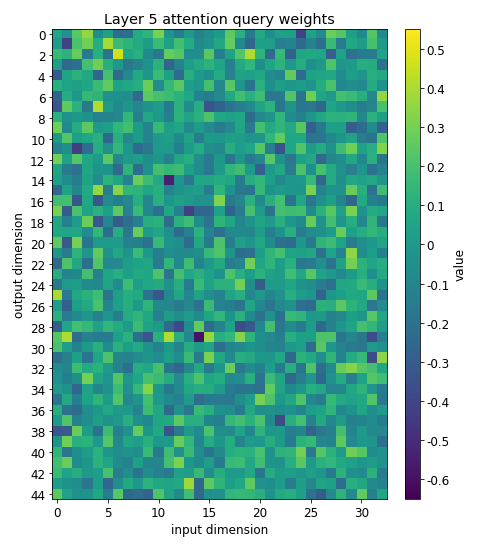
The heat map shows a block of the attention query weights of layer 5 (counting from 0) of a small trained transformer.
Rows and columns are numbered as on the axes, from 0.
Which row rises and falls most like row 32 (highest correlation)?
28
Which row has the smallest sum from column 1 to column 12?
11
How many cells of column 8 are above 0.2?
3
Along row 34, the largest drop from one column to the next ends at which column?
10
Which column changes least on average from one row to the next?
7
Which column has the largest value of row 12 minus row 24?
0
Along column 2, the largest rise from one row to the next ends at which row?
12
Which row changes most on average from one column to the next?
2
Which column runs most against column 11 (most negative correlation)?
14
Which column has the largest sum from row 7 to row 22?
29
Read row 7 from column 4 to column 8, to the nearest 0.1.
0.4 0 -0.1 0 -0.1
